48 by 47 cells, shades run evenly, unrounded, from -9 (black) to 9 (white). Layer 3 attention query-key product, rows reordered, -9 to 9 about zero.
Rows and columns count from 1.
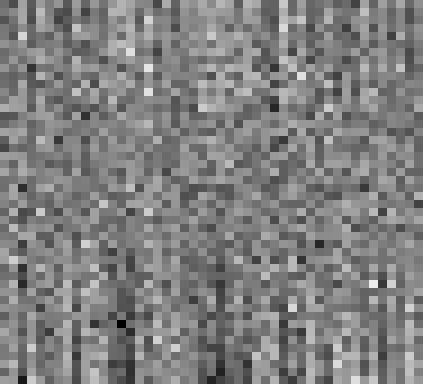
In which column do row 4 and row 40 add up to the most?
9
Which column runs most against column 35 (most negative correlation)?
32
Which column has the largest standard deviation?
15
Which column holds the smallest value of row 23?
31
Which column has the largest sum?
17
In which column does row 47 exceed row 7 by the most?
46
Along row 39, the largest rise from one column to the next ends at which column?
33
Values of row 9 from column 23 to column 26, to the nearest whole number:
2 4 1 4
